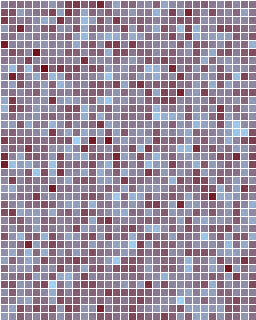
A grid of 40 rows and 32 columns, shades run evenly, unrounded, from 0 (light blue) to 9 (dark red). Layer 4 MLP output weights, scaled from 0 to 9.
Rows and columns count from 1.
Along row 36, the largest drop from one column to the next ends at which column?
7
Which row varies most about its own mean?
9
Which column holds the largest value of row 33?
31
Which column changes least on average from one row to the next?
21
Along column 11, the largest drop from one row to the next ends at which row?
20
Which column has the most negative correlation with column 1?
3
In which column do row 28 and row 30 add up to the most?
14
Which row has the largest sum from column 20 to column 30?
12
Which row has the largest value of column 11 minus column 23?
19
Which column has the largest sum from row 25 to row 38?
11
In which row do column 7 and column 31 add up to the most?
24
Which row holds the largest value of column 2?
10
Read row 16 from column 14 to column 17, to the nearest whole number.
2 3 4 4
